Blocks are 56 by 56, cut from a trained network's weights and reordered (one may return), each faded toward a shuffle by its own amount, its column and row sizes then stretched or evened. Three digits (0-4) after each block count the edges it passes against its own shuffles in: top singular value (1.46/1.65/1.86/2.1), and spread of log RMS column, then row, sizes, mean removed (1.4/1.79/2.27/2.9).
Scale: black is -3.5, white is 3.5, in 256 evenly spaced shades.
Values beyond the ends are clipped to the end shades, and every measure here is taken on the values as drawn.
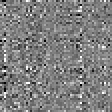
3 3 3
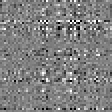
4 3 4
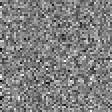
1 1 1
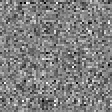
2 1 2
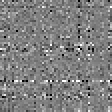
1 3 3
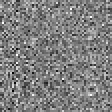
2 2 0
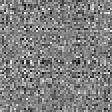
4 2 3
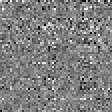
1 2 3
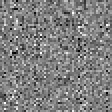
1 3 1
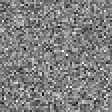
0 0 1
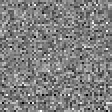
2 0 2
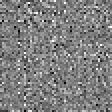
0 2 2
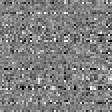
3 2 4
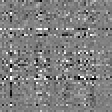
3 3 4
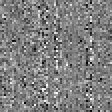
0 4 0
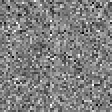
0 1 1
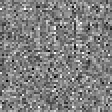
1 1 1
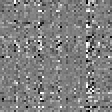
1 4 3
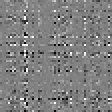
2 4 4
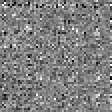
1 3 2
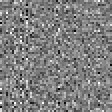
2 3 0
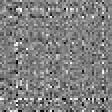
3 3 3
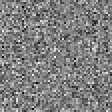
2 2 0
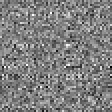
2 0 2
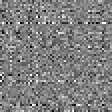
3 1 3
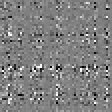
1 4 4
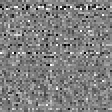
0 0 4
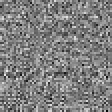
3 1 1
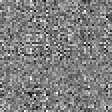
3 2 2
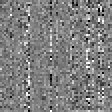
2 4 0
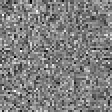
1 1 0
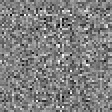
2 1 2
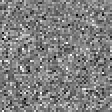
0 1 1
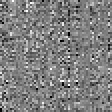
1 4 1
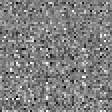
0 2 3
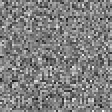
2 0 1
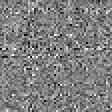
1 1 3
